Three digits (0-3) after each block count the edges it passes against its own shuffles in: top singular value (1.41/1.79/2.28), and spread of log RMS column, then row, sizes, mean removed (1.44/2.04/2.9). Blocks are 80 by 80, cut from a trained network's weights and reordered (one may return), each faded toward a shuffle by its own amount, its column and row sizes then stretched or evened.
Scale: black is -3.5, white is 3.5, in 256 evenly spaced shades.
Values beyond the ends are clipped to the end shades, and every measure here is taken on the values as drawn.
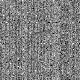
2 0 0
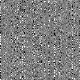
1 3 0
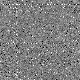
1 0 1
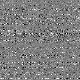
0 1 3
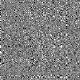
2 2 2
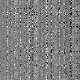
2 3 1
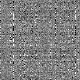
1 3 0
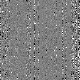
0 3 0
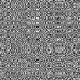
3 2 3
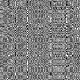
3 2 0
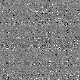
0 1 2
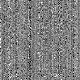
2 2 0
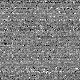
1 0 2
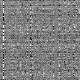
2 3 0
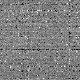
1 1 2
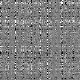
2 3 2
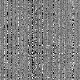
2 3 1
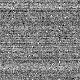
2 0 1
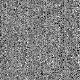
0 2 0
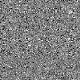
1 1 2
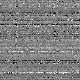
3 0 3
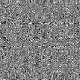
2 0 1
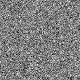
1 0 0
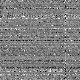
2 0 3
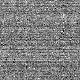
2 0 0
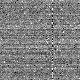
2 1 0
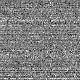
2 0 2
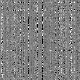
2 3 1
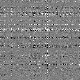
2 2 3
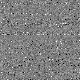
0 0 2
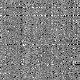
2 1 2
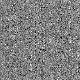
0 2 0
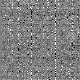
1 3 0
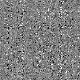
1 2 1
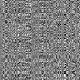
3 3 1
